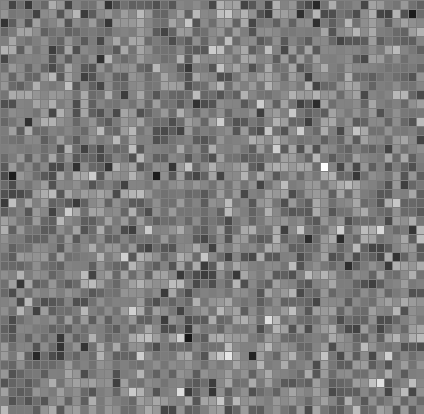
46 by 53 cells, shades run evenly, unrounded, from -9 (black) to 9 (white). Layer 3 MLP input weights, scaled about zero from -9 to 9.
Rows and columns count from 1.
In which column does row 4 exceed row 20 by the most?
45
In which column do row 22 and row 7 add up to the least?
1
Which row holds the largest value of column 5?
10
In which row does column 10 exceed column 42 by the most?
2
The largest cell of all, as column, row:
41, 19
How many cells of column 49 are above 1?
10
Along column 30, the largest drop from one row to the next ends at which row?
31
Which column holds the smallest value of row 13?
33
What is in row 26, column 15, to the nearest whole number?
0
